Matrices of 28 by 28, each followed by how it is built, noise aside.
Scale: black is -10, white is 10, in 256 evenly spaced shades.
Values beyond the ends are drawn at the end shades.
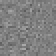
low rank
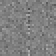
uneven columns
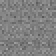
repeating columns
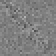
banded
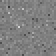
sparse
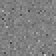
sparse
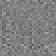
low rank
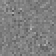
banded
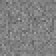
repeating columns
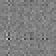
low rank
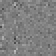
uneven columns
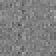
low rank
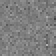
uneven columns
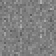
uneven columns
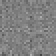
low rank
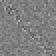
banded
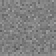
repeating columns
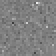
sparse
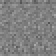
repeating columns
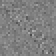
banded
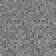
repeating columns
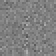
uneven columns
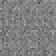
repeating columns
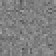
low rank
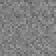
repeating columns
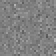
uneven columns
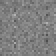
uneven columns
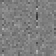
uneven columns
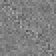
banded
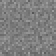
repeating columns
